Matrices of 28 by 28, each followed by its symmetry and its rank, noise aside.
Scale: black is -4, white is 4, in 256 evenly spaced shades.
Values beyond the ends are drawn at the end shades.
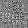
antisymmetric, rank six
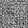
no symmetry, rank five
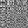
no symmetry, rank four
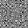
no symmetry, rank five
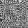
antisymmetric, rank six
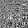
no symmetry, rank four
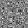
antisymmetric, rank six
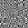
antisymmetric, rank four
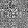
no symmetry, rank five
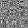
antisymmetric, rank six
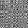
antisymmetric, rank four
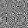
no symmetry, rank four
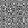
no symmetry, rank four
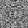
no symmetry, rank four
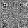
antisymmetric, rank four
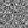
no symmetry, rank five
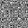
no symmetry, rank four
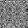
no symmetry, rank five
